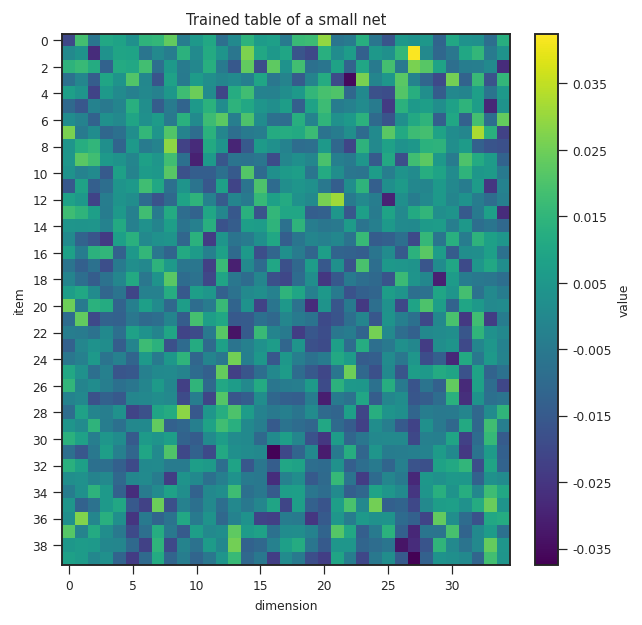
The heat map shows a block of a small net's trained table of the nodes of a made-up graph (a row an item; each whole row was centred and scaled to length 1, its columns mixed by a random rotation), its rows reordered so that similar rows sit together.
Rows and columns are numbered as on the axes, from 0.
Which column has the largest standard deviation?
27
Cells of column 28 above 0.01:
10
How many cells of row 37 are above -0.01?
28
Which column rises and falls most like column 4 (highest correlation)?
14
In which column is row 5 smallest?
33
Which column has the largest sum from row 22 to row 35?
12
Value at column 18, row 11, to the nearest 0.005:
0.005
